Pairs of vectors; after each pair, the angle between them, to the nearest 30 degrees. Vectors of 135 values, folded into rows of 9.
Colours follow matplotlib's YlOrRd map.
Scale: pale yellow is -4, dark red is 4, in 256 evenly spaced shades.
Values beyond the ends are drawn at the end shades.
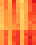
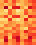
60 degrees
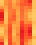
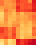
120 degrees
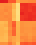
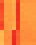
120 degrees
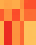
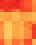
120 degrees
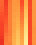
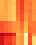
60 degrees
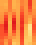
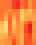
150 degrees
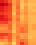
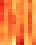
60 degrees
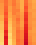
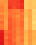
120 degrees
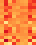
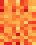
120 degrees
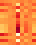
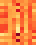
150 degrees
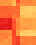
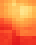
60 degrees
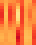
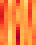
60 degrees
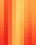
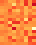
90 degrees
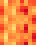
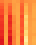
90 degrees
